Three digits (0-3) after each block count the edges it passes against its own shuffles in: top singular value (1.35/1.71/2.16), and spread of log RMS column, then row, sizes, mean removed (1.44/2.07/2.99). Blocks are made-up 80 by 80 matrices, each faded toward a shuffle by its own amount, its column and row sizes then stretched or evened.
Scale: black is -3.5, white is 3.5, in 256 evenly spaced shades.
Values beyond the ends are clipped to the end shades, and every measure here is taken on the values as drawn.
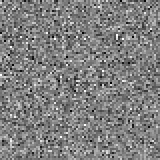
0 0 1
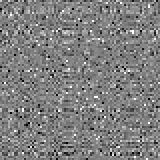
3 0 1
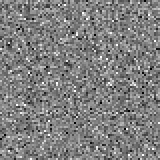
1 0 0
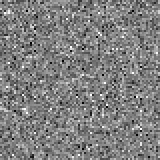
0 1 0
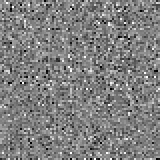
1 1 2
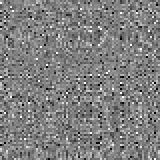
3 2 1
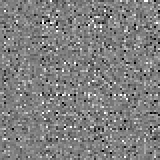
1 2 2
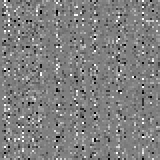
0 3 1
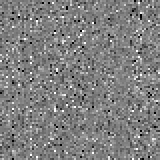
0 2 0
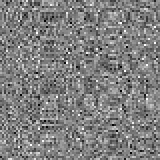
3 1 0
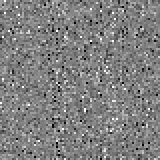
1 1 0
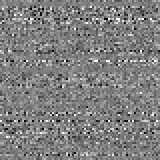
0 0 3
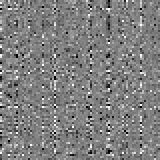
3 3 1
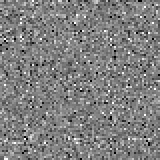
0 1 1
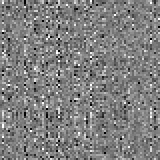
3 3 0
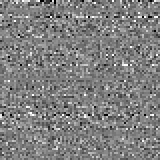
0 0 3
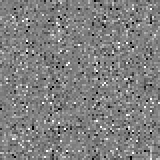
0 2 1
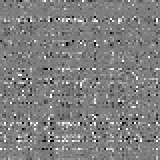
3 2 3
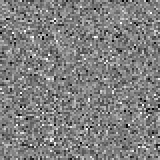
2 0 1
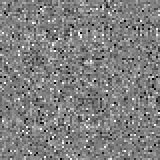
1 0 0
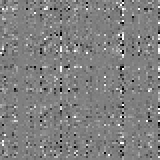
2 3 2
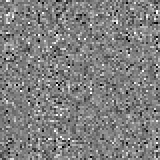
1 2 1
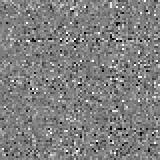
1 1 2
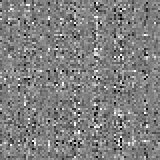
0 3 2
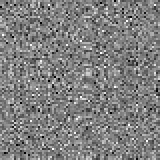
3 1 0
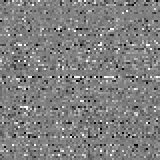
1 1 3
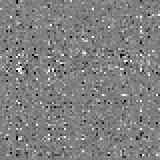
1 2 2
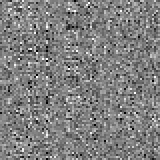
2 2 0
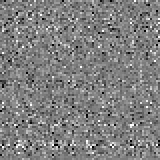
2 1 2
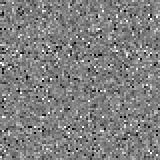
0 1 1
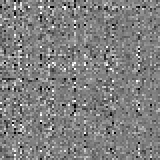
0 3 2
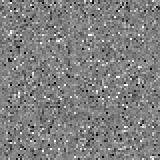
0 1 1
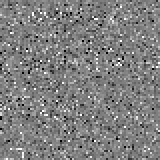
0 0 1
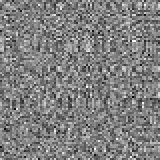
3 1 1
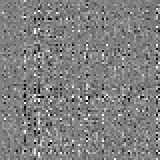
2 3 2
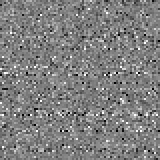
0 0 2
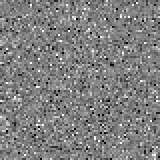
1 0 0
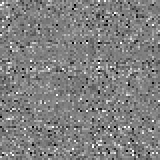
1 1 2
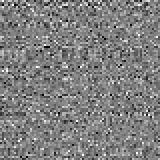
3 0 2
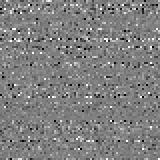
0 0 3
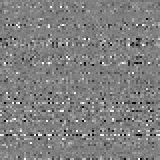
2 1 3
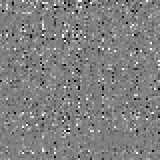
0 2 2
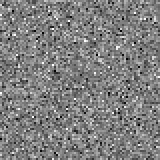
1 0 0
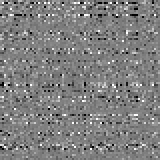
3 1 3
